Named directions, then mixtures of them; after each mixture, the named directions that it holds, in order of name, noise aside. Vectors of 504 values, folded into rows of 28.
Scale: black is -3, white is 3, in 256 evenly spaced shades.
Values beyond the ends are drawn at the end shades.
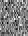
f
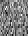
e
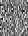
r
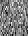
e.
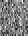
e, f.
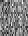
e, f.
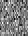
f.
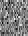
f.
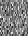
e, r.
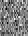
f.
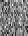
e, f.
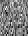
e.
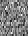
e, f.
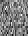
e.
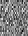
f, r.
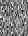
e, r.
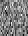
e.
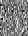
r.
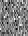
f.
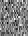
f.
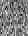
e.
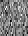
e.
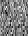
e.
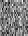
e, f.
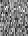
e, r.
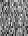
e, f.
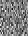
e, r.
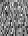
e.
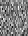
e, r.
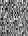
f, r.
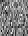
e.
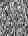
e.
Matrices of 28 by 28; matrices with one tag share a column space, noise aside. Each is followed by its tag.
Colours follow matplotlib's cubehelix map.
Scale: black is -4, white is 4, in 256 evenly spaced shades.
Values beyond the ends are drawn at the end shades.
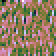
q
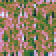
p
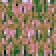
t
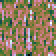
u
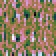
p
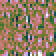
p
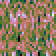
p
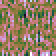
p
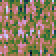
t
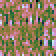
u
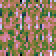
p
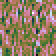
q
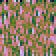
q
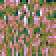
q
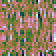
p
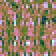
u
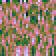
q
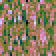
u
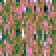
t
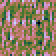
u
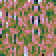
q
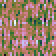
u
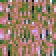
t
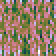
t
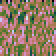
q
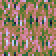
u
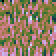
q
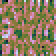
t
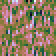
q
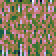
t
